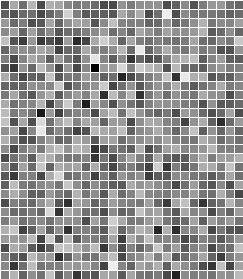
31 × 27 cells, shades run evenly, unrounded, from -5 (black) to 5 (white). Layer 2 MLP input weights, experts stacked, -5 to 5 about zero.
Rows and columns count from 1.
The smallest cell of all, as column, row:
11, 8
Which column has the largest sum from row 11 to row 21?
5
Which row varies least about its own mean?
4
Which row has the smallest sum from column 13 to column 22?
19
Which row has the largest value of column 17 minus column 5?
27
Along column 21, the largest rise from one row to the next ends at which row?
9
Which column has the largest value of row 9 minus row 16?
21
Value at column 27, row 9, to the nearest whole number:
0
